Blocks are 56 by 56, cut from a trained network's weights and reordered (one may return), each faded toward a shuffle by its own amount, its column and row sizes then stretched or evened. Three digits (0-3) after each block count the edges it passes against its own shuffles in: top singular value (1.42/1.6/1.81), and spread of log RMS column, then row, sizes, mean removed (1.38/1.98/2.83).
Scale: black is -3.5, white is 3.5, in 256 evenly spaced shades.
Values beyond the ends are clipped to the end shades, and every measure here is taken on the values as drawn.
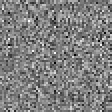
2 1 0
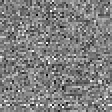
2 0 1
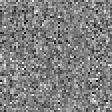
0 2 0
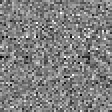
1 0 1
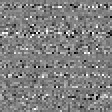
0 0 3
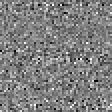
0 0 2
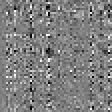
3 3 2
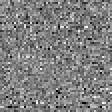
0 0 2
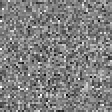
1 0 1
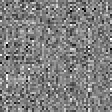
1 2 0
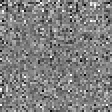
0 2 2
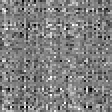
3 1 3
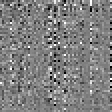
3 3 2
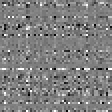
3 2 3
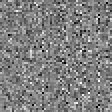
1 2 0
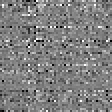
3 1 3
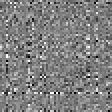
2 2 2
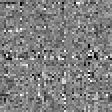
0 2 2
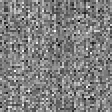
2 1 0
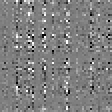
1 3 2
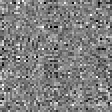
3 1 2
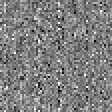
0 2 0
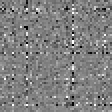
1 2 2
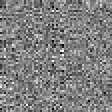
3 2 0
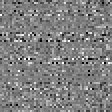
0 1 3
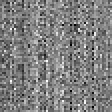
3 2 0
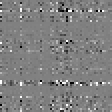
2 2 3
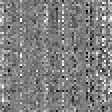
3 3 1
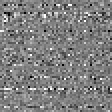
0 1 3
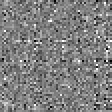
1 2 1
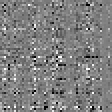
1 3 2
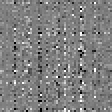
1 3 2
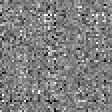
0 2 1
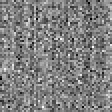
2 0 1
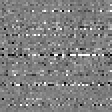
3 0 3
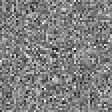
2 1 0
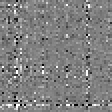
2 2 2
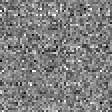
2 0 2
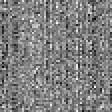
3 2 0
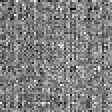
3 0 2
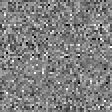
1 0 1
